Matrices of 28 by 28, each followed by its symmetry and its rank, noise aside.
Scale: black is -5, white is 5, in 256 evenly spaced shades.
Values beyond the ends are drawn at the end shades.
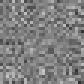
no symmetry, rank five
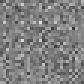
symmetric, rank six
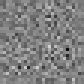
no symmetry, rank six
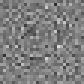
symmetric, rank five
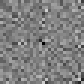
symmetric, rank five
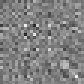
symmetric, rank five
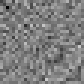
symmetric, rank seven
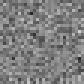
no symmetry, rank seven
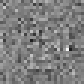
symmetric, rank seven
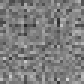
symmetric, rank five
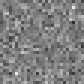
no symmetry, rank seven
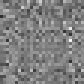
no symmetry, rank five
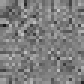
symmetric, rank five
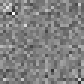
symmetric, rank five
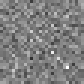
symmetric, rank five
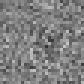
no symmetry, rank six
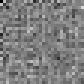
symmetric, rank six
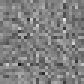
antisymmetric, rank six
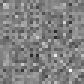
symmetric, rank six
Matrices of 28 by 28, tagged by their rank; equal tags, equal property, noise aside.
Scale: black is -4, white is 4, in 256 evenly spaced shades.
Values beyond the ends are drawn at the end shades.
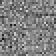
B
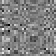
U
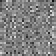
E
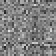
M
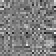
E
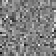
B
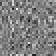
E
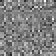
E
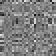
U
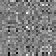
U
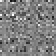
E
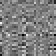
U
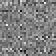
E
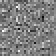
B
